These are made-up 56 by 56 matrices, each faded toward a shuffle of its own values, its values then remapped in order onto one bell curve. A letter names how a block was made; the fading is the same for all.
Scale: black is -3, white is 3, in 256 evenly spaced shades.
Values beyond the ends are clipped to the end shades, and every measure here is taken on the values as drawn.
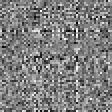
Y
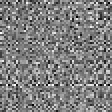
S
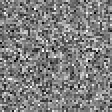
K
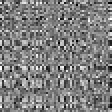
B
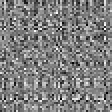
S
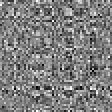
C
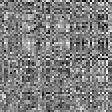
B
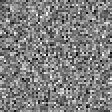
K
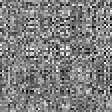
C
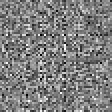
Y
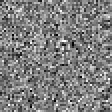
K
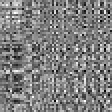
B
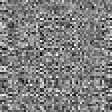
C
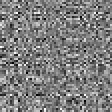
C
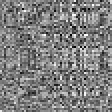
C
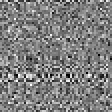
S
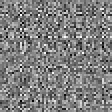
C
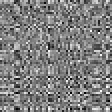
B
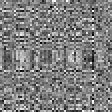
B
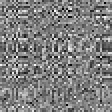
S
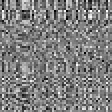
B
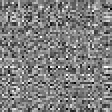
C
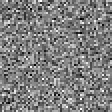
K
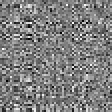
C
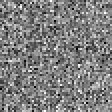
K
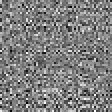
C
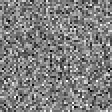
K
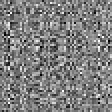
C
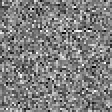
K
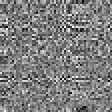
C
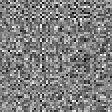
C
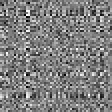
B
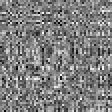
C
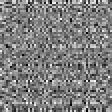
S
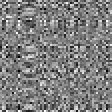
B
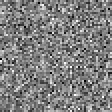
K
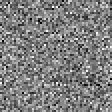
K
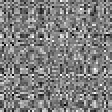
S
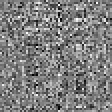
Y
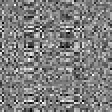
B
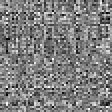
C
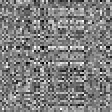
B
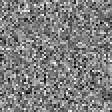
K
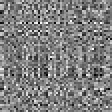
S
